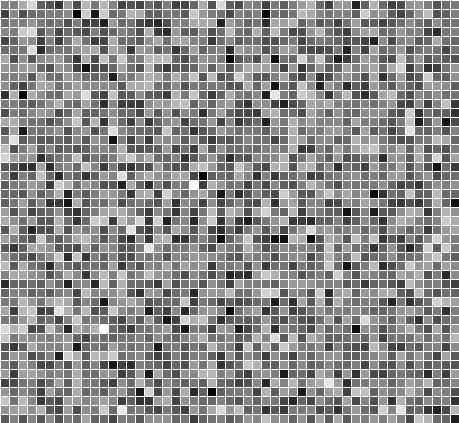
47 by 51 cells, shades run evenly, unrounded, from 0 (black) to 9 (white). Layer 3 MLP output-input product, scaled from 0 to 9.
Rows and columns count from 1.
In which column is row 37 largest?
12
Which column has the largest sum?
4
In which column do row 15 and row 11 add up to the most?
13
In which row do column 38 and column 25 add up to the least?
3
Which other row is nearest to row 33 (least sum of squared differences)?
47
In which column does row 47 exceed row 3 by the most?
30
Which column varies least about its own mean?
29
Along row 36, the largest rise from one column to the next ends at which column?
21
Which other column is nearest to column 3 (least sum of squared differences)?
1
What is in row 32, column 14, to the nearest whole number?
6
